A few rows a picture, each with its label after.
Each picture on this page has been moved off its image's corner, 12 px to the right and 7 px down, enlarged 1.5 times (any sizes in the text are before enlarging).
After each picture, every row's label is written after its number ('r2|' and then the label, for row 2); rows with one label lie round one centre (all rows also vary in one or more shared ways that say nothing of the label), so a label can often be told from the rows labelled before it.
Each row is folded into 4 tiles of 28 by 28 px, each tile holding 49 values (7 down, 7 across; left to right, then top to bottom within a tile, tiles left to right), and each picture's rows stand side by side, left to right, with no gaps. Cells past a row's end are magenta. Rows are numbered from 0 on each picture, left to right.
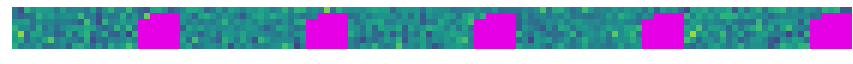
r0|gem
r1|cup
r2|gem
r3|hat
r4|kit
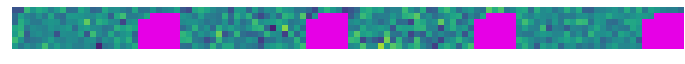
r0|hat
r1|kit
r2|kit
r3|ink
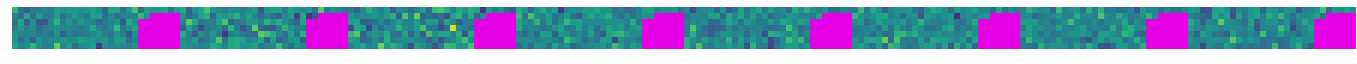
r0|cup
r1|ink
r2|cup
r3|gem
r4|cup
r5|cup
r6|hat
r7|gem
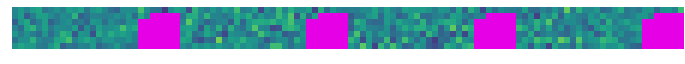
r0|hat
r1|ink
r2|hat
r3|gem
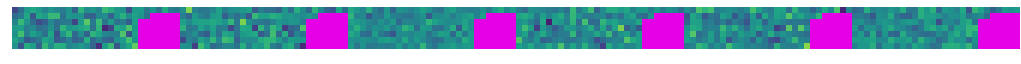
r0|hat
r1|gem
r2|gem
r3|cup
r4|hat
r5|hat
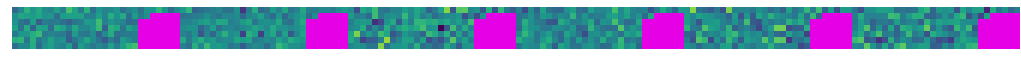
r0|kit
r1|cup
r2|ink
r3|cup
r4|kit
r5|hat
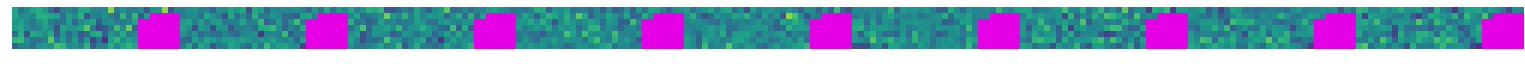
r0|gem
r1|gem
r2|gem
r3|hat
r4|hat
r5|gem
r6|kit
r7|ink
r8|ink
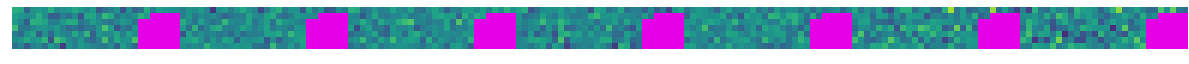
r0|gem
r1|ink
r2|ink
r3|cup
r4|hat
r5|ink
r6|kit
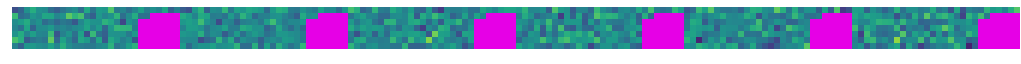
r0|kit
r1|kit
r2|ink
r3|hat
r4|hat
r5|kit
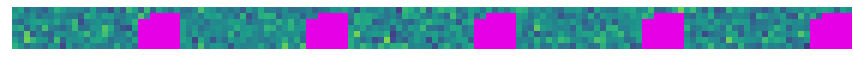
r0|cup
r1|hat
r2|kit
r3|gem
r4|ink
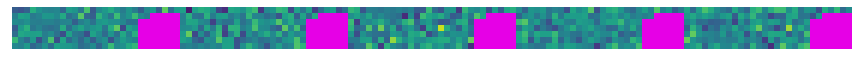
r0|kit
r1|gem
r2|gem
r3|kit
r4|cup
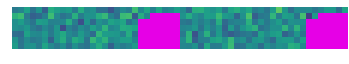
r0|hat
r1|gem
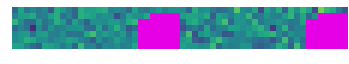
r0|cup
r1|ink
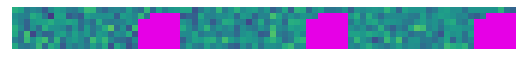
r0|cup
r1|gem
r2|kit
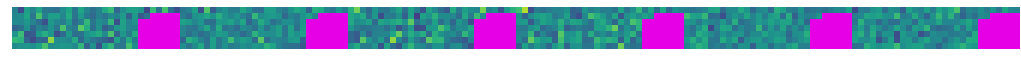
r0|ink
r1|ink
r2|ink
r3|cup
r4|kit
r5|kit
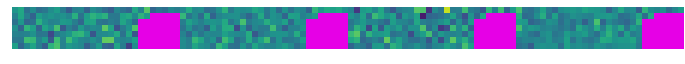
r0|hat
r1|cup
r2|gem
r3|gem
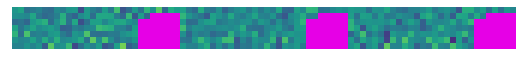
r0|kit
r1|gem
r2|cup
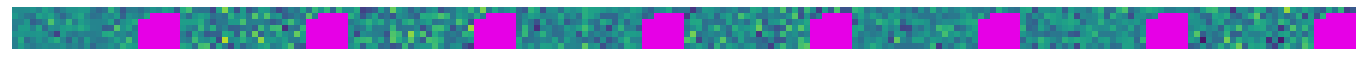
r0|gem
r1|ink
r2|ink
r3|cup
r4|hat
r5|cup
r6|gem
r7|gem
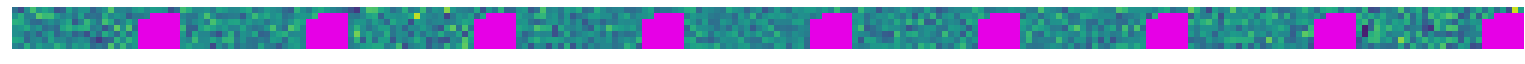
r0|gem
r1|gem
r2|gem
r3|gem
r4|ink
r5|cup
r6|gem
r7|ink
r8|kit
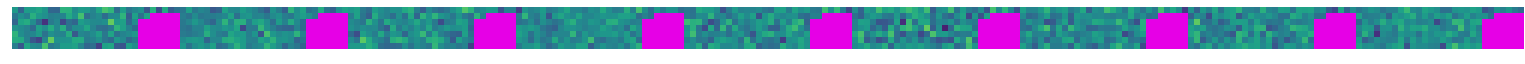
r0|ink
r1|ink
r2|ink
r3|hat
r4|ink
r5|ink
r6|ink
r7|hat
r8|cup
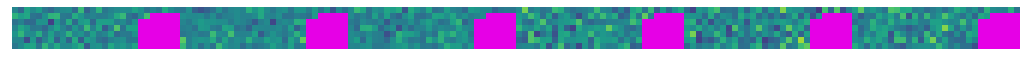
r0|hat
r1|cup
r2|hat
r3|cup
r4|gem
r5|ink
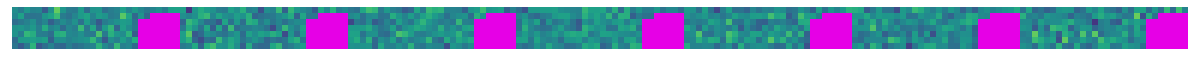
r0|hat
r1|ink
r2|hat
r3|hat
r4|cup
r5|gem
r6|cup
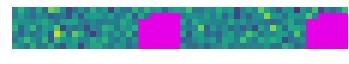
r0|hat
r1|hat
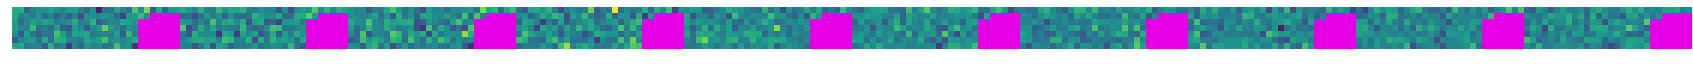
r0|gem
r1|gem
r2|ink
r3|gem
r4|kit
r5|cup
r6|gem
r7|ink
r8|gem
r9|cup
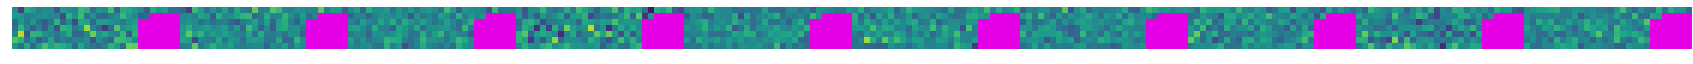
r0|cup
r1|kit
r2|gem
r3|ink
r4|hat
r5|gem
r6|kit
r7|ink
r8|kit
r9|gem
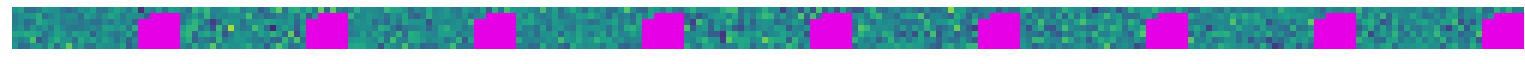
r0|kit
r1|ink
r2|cup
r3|ink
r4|hat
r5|kit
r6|ink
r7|cup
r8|ink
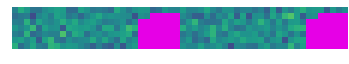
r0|hat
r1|hat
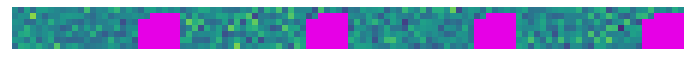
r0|kit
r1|ink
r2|kit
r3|ink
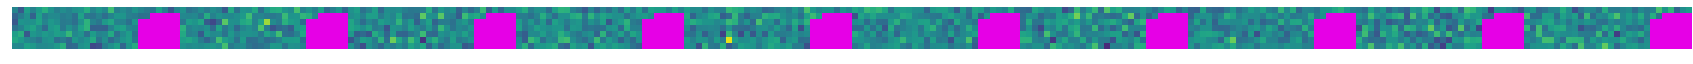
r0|hat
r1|ink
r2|gem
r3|ink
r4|ink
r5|ink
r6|cup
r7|kit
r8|cup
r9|kit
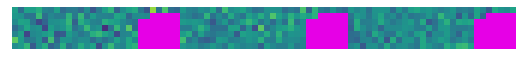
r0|ink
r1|ink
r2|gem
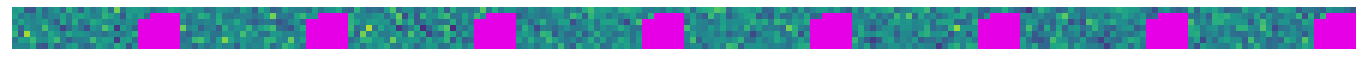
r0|kit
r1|gem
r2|kit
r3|cup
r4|gem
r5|cup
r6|cup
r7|gem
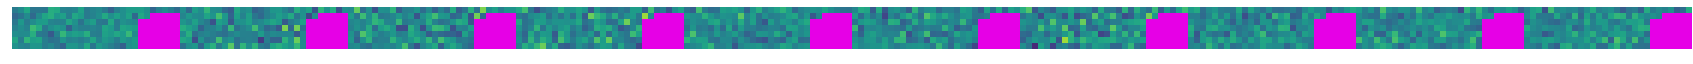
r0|hat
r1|gem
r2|kit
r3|ink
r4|cup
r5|ink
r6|gem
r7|gem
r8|ink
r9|hat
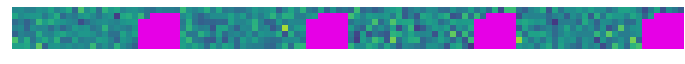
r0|cup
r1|hat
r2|cup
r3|cup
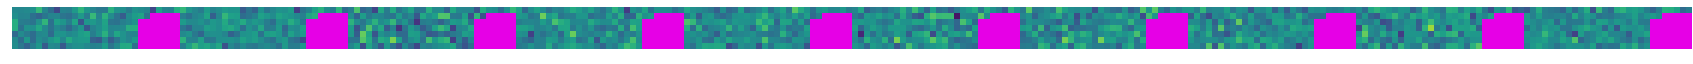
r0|gem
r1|ink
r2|kit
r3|gem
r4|ink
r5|ink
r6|hat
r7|hat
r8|hat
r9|kit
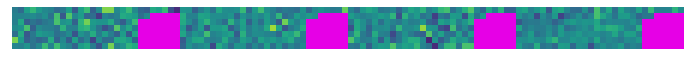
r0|cup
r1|kit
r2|cup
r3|hat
